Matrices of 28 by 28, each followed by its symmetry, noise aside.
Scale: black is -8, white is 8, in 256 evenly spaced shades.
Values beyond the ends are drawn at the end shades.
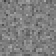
mirrored left to right.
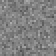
no symmetry.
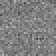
antisymmetric.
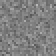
no symmetry.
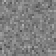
no symmetry.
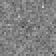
symmetric.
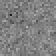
symmetric.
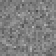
symmetric.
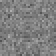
mirrored left to right.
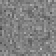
mirrored top to bottom.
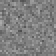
antisymmetric.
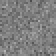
symmetric.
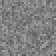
symmetric.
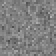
symmetric.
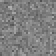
no symmetry.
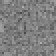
mirrored top to bottom.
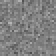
antisymmetric.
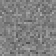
mirrored left to right.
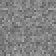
mirrored left to right.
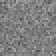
antisymmetric.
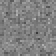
mirrored left to right.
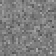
no symmetry.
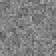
no symmetry.
